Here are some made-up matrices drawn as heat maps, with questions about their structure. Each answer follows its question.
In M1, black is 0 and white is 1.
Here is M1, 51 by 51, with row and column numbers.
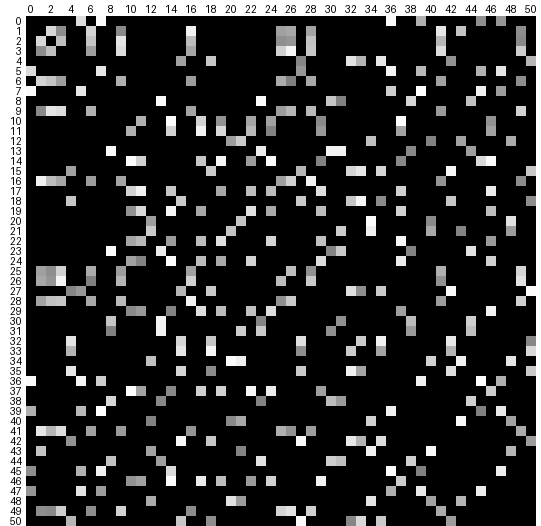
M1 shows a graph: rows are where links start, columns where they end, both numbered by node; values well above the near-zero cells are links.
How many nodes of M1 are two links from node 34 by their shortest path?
2
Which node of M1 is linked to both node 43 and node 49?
node 1
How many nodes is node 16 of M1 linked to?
10
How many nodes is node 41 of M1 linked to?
10
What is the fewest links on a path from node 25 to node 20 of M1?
4
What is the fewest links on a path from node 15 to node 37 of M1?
5
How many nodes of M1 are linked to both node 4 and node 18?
7
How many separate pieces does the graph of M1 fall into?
2
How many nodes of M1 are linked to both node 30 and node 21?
1
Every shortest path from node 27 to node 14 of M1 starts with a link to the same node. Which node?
node 5
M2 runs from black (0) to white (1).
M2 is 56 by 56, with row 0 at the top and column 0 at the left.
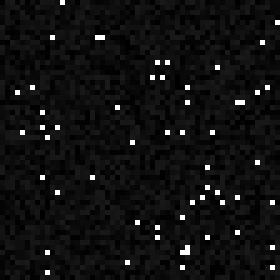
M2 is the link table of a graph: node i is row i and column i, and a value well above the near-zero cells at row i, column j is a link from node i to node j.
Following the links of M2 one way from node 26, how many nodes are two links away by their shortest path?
2
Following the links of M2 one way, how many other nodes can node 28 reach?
7
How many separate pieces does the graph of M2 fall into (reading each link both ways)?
10
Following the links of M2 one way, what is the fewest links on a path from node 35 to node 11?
4
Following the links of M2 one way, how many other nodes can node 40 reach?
8
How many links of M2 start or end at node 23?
1
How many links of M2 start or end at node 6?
1
